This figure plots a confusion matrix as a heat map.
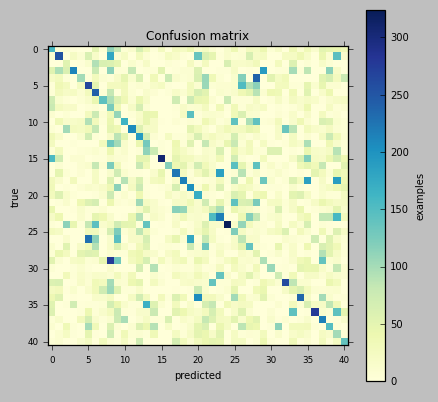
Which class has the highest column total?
8
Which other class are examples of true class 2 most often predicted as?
6
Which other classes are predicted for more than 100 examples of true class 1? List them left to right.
8, 20, 39
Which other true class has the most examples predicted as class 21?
27
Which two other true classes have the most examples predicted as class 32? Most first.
11, 25
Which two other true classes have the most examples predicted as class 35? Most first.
18, 15
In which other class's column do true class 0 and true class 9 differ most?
19
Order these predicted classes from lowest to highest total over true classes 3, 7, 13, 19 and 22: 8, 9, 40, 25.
40, 25, 9, 8
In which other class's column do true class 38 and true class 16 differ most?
25
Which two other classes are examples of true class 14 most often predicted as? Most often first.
13, 39
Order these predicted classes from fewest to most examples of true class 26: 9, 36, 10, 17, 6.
10, 17, 36, 6, 9
